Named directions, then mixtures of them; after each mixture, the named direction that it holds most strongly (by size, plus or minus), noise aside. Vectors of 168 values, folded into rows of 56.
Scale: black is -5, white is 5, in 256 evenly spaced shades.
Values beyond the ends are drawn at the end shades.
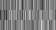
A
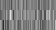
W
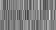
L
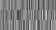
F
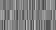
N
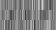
N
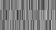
F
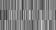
A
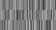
N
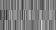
A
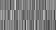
N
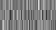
W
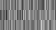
A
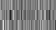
W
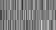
A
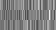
L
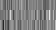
W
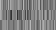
L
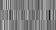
L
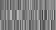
F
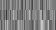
A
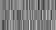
F
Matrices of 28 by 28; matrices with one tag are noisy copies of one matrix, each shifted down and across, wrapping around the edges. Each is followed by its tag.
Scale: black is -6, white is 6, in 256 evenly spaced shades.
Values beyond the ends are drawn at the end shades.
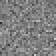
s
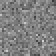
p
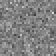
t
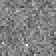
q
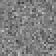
s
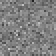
t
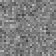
p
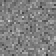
s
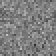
t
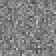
s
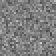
s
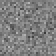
p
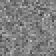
s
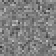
s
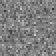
t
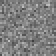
s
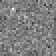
t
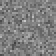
t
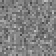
p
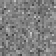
q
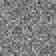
s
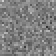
p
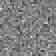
s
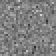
t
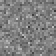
t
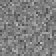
s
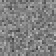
p
